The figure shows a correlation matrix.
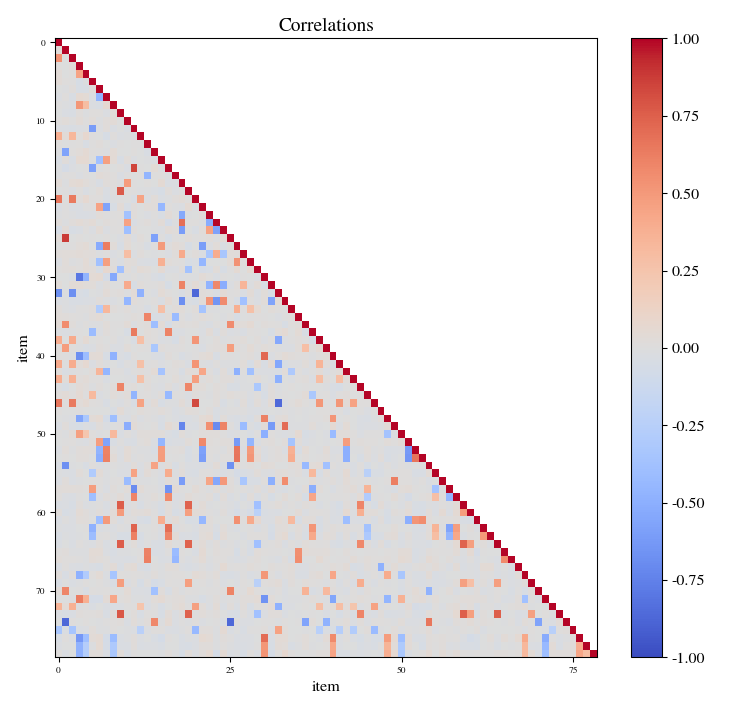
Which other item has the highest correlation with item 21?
51
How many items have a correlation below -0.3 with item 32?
9
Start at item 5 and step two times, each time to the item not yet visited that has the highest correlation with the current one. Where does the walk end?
45
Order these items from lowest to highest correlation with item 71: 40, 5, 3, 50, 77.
40, 77, 5, 50, 3
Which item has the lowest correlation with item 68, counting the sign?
3
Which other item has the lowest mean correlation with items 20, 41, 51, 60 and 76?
32
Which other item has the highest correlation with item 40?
30
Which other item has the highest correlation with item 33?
49
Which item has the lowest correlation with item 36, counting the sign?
74
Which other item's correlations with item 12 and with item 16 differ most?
11
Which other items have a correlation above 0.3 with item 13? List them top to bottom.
35, 65, 66
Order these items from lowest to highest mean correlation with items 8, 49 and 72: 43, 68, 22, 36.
68, 36, 43, 22
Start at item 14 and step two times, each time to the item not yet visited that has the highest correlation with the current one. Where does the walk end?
54
